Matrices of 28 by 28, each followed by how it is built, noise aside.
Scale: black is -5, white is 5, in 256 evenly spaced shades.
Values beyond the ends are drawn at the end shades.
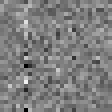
uneven columns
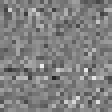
uneven rows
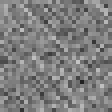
Toeplitz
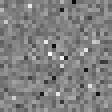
sparse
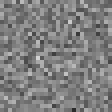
noise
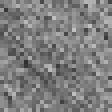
Toeplitz
